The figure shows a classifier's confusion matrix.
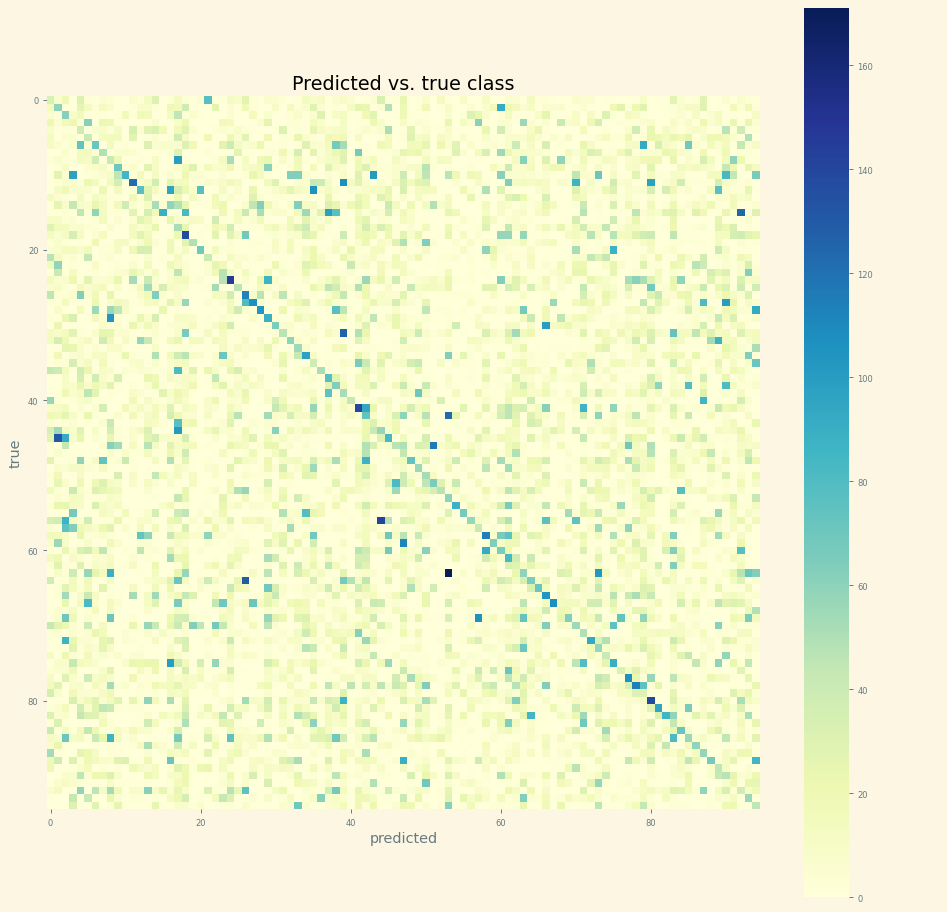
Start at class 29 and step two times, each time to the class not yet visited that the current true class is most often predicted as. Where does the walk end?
17
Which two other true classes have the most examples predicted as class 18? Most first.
15, 31
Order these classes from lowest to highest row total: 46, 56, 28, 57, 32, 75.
57, 32, 28, 46, 75, 56
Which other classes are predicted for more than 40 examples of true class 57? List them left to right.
2, 3, 32, 73, 77
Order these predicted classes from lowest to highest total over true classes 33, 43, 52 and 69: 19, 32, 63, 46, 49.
32, 19, 49, 46, 63
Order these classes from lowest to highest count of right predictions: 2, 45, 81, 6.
2, 6, 45, 81
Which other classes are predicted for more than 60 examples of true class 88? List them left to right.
16, 47, 94
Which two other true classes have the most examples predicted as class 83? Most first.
85, 31
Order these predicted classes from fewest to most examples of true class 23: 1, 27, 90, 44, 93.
27, 44, 90, 1, 93
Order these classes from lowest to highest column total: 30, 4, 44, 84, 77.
30, 44, 84, 77, 4
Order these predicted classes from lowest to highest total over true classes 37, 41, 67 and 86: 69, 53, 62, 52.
52, 69, 53, 62
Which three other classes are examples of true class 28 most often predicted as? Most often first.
94, 38, 63
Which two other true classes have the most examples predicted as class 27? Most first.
67, 14
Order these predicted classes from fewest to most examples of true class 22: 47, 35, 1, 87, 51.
51, 47, 35, 87, 1
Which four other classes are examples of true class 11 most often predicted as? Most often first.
39, 80, 70, 61
